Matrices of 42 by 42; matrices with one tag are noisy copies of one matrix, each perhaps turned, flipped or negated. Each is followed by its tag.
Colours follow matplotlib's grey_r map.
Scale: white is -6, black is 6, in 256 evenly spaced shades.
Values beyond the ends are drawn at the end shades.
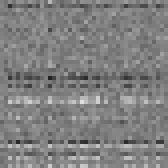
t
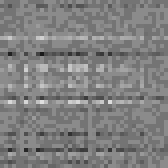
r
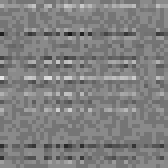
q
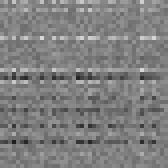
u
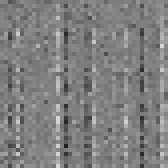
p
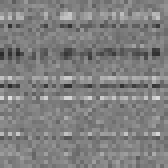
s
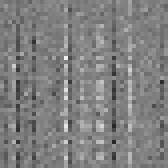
r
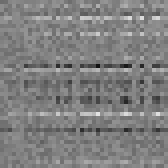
r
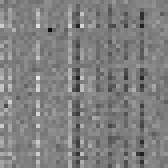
u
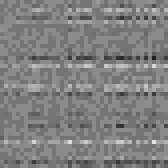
p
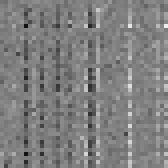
u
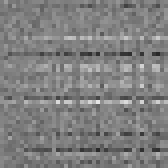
r
